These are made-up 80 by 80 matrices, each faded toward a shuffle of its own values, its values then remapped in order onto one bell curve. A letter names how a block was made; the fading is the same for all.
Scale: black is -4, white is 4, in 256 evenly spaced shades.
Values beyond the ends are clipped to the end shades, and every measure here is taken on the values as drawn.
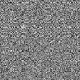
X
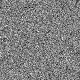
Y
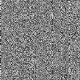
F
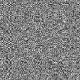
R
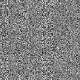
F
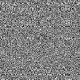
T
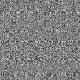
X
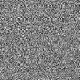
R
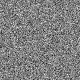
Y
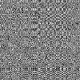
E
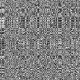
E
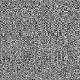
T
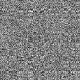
R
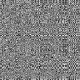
E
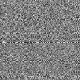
X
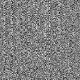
F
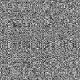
R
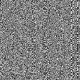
F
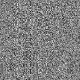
F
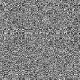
X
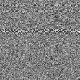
X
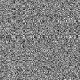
R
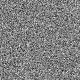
Y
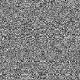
T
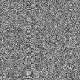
R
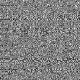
T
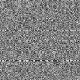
X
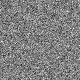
Y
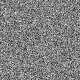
Y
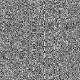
F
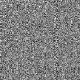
F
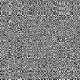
E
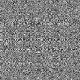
T
